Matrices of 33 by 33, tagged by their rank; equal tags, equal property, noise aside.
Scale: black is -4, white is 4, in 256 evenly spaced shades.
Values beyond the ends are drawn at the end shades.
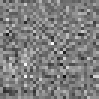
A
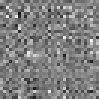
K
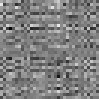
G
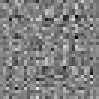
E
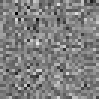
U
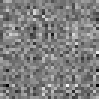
E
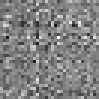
K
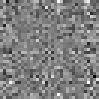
A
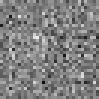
A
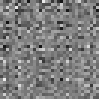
K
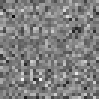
U
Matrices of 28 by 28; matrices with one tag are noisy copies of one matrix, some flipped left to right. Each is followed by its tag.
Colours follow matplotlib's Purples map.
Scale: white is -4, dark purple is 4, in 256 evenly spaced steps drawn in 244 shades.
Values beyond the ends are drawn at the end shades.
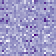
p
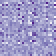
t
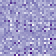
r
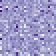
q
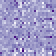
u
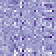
u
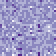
q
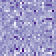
u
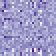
u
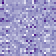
p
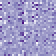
t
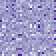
q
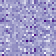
p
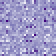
p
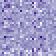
u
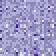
q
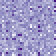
q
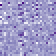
t
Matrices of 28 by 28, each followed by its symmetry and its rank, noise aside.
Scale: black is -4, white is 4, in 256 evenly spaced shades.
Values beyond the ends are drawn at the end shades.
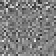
no symmetry, rank five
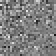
no symmetry, rank seven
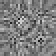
symmetric, rank five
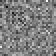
symmetric, rank seven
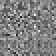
no symmetry, rank six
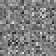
antisymmetric, rank six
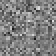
no symmetry, rank seven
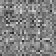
no symmetry, rank six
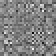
symmetric, rank five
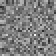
symmetric, rank six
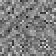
symmetric, rank six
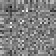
symmetric, rank six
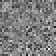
symmetric, rank five
